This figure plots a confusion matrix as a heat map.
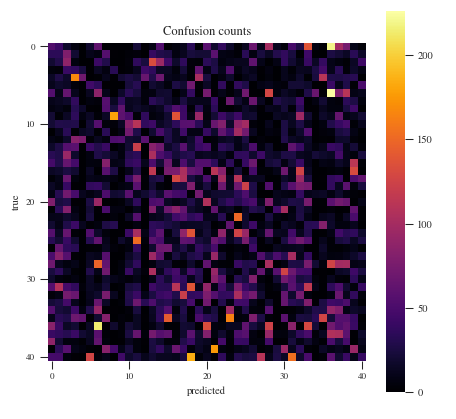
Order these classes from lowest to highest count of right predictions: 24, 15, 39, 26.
26, 15, 39, 24
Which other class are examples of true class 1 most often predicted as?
2
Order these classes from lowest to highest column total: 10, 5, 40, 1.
40, 5, 10, 1
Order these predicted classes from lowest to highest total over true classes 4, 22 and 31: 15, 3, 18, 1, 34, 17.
34, 15, 17, 1, 18, 3
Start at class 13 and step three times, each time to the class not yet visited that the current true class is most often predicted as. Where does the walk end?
18
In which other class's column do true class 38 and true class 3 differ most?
0
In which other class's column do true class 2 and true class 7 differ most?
13
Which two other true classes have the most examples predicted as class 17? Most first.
32, 16
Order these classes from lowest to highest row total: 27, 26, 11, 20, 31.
26, 11, 27, 20, 31
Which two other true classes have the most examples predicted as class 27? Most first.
40, 29
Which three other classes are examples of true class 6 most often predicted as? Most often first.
36, 28, 38
